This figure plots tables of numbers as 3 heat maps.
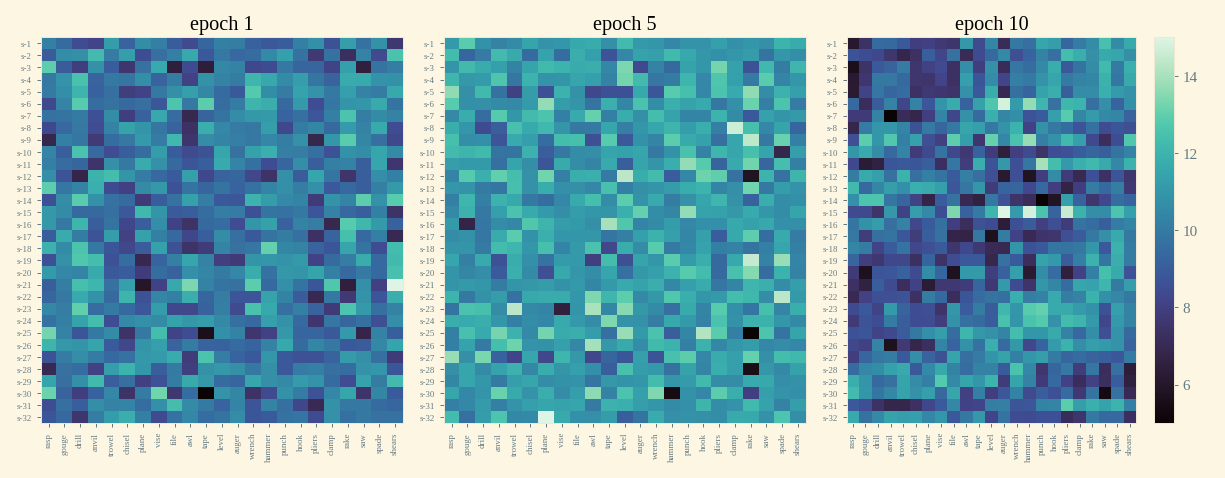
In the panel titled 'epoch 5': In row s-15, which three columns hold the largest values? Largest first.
punch, auger, trowel
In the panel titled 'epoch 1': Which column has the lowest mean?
pliers
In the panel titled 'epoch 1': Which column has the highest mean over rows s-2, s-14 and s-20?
shears
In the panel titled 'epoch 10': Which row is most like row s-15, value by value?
s-6
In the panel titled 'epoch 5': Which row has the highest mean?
s-22
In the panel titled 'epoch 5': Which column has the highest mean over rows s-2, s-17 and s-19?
rake
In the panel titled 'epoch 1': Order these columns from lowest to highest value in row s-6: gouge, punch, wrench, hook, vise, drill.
vise, punch, gouge, hook, wrench, drill
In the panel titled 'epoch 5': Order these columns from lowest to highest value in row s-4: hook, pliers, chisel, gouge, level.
hook, gouge, chisel, pliers, level
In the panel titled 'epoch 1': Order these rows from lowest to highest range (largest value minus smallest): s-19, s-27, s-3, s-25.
s-27, s-19, s-3, s-25
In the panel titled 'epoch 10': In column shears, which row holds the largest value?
s-9
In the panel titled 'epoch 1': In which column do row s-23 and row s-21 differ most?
rake
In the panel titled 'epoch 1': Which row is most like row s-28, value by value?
s-8
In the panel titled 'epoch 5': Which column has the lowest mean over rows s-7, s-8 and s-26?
drill
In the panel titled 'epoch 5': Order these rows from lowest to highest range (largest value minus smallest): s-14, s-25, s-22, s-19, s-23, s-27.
s-14, s-22, s-27, s-19, s-23, s-25
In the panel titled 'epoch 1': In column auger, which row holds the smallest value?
s-19
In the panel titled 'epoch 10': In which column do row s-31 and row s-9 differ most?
anvil
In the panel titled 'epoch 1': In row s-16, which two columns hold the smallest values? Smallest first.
clamp, awl
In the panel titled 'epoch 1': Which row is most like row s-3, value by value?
s-25
